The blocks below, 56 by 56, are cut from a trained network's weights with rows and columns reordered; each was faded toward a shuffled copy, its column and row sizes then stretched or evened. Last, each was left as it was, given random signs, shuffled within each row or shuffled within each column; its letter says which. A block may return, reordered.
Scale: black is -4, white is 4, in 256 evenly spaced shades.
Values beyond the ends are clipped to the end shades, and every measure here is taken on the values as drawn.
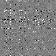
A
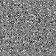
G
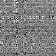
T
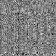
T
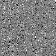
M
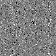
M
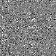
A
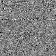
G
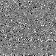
G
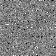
G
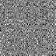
T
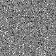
M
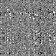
T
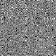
T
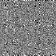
A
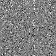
M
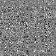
A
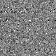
G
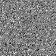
G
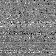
G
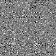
A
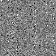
M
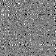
T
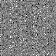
M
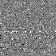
G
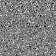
G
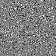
G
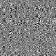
T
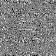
G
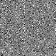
M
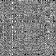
T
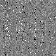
M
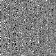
M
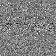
G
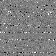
G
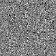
M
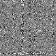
A
